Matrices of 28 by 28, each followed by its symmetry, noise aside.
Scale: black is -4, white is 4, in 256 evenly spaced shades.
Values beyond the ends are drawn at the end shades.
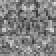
mirrored left to right.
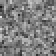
no symmetry.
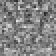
mirrored left to right.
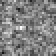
mirrored top to bottom.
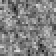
same after a half turn.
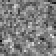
no symmetry.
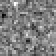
antisymmetric.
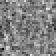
same after a half turn.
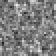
same after a half turn.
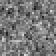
no symmetry.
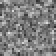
same after a half turn.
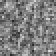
no symmetry.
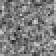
no symmetry.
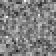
same after a half turn.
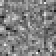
no symmetry.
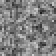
mirrored top to bottom.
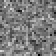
no symmetry.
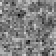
no symmetry.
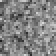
mirrored top to bottom.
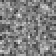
mirrored top to bottom.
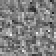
antisymmetric.
